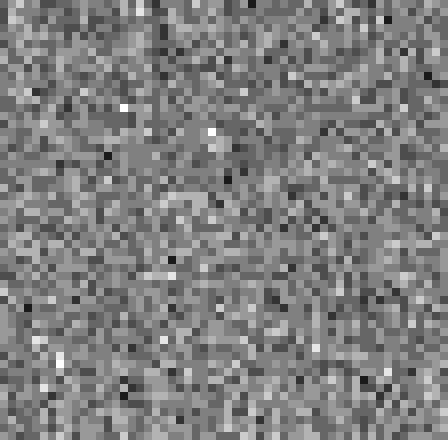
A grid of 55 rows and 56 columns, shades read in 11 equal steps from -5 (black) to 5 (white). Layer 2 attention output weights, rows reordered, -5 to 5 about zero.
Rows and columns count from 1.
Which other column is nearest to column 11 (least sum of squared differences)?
2
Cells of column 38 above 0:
18
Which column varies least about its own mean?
26
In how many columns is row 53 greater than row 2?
25
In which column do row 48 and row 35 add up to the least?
46
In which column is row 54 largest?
29
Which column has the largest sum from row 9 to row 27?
19
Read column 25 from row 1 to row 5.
3 0 -1 1 1
